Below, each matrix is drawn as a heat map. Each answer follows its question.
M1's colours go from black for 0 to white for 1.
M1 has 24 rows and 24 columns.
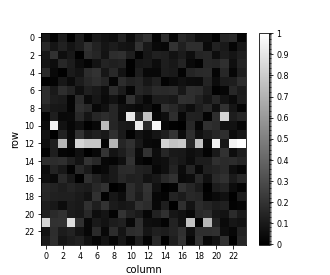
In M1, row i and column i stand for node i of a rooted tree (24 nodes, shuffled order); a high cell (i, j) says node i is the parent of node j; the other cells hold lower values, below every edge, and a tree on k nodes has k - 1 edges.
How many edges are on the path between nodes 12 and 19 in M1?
3
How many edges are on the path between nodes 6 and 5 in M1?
2
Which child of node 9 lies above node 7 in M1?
10
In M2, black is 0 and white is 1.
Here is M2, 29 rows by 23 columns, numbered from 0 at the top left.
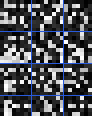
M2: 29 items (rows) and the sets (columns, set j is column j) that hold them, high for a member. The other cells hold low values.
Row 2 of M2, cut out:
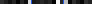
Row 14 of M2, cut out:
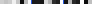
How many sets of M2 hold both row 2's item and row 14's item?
1
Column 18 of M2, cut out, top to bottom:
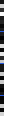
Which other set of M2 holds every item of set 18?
1
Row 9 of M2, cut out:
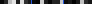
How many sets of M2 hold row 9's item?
6
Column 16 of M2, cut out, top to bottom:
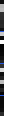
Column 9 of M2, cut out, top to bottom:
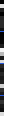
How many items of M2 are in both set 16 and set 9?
1
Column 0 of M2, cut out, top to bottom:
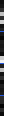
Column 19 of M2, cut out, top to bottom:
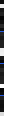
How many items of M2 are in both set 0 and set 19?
0
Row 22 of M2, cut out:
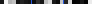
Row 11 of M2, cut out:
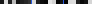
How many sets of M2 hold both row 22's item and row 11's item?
5
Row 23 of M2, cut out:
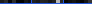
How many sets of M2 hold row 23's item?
1
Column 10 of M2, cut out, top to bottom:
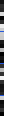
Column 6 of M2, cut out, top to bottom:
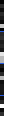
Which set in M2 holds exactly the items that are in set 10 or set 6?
20
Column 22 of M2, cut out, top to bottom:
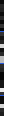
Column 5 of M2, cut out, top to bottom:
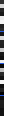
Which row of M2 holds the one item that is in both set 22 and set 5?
15
